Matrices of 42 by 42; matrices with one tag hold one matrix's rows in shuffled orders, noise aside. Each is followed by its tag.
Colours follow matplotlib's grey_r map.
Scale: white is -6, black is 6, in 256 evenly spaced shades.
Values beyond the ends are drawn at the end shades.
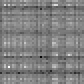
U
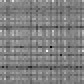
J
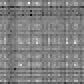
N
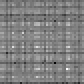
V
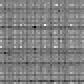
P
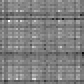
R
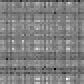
V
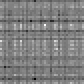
P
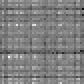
R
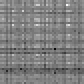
V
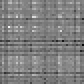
R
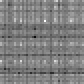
P
